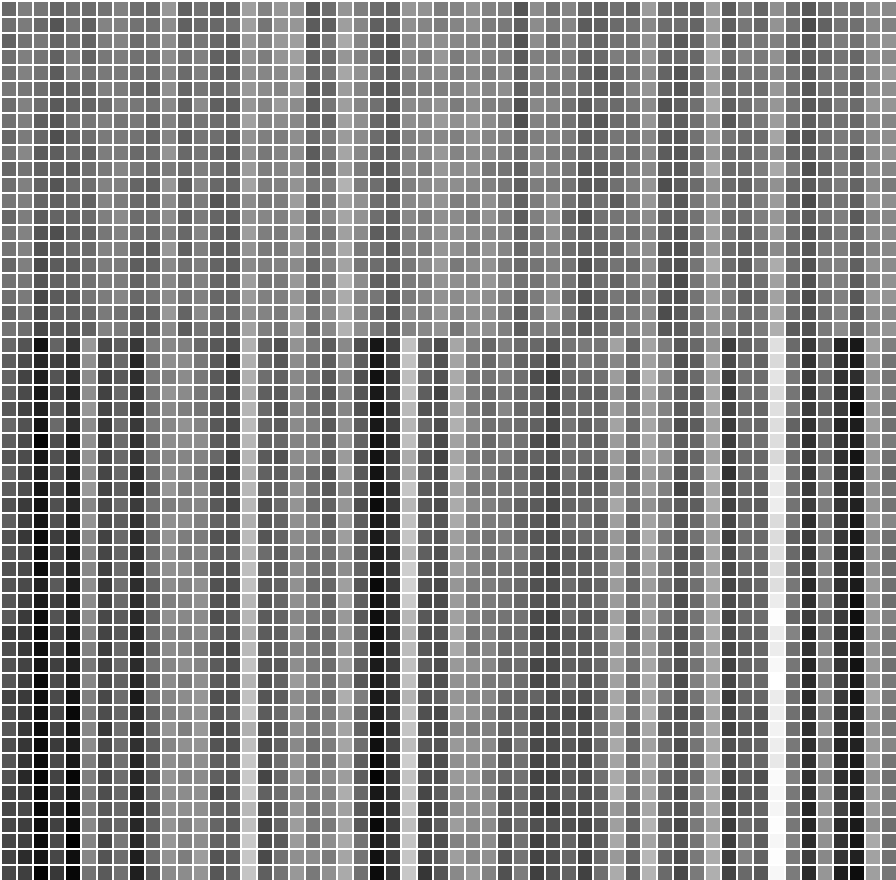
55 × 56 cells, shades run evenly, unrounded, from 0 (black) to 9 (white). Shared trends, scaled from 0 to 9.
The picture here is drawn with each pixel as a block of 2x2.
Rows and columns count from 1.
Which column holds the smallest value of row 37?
24
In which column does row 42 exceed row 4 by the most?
49
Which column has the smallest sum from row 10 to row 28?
3
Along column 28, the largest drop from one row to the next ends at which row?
22
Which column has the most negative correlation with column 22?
42
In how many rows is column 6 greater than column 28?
34
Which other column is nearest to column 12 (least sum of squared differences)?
6
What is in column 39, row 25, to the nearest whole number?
5
